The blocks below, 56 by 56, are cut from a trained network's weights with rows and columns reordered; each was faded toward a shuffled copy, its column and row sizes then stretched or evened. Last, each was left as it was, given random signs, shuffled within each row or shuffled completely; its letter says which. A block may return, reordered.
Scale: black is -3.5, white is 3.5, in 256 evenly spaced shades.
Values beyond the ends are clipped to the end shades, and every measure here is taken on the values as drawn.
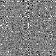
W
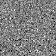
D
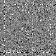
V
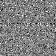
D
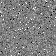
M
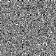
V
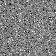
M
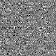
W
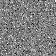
M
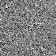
M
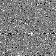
D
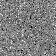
M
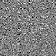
W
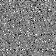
D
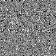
V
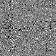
V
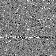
D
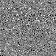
D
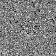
D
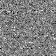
D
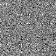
V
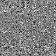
V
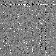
V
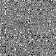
W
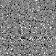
W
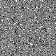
D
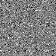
D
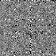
V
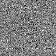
V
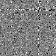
V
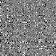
W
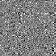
W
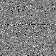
D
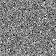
M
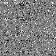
V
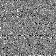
D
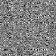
W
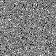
M
